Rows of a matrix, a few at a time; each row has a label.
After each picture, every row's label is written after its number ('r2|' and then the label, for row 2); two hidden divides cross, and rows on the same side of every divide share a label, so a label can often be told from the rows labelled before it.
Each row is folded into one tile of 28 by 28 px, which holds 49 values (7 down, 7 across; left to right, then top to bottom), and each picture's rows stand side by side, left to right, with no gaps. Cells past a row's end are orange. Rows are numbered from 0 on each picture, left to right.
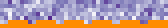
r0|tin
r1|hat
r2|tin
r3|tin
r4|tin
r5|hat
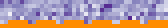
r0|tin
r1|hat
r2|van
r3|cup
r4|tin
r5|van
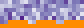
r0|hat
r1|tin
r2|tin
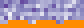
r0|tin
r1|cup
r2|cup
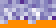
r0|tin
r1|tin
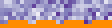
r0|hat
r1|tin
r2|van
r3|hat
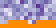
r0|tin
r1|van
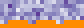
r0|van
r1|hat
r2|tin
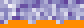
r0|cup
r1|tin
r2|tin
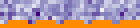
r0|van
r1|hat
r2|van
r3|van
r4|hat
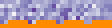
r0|cup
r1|cup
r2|hat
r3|cup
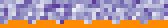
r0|cup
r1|cup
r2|van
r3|tin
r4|tin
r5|hat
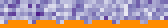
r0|van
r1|van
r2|cup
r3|hat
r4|cup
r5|tin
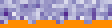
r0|hat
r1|tin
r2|hat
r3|hat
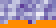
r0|cup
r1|cup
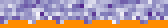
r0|cup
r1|tin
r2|cup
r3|hat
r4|tin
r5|hat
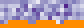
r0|cup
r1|hat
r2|van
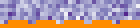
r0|van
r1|hat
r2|tin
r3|tin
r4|van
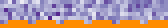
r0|hat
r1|hat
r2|van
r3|tin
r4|cup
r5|tin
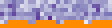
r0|van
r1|hat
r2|cup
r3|van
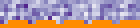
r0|cup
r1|hat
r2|van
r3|cup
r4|cup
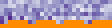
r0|hat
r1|hat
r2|van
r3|van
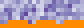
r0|hat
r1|cup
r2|van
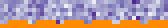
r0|van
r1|van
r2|cup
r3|hat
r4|tin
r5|cup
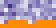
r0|van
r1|tin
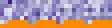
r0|tin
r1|hat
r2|cup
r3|cup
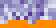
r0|tin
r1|van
